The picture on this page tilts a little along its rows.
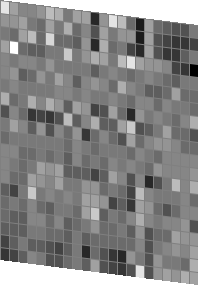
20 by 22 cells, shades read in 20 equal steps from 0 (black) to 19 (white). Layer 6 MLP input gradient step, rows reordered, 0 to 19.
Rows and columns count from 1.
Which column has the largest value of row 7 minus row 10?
10
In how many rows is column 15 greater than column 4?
7
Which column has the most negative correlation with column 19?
6
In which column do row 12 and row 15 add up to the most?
4
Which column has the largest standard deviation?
16
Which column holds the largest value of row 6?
14
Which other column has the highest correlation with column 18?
19
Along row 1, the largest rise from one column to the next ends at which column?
17
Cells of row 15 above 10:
6
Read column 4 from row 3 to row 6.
14 7 10 8
